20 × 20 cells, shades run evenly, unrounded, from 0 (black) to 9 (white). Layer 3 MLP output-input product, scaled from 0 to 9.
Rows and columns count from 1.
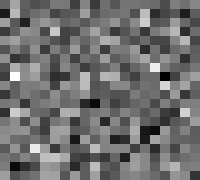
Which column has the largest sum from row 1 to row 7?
18
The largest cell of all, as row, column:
9, 2
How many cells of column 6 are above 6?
2
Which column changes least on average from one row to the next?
20
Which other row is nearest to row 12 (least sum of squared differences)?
1
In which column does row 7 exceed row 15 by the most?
15
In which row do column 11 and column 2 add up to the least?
19
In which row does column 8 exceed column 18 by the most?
13
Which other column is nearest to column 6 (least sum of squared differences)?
14
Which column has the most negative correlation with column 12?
6
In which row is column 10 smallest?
12
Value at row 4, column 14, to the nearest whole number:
4
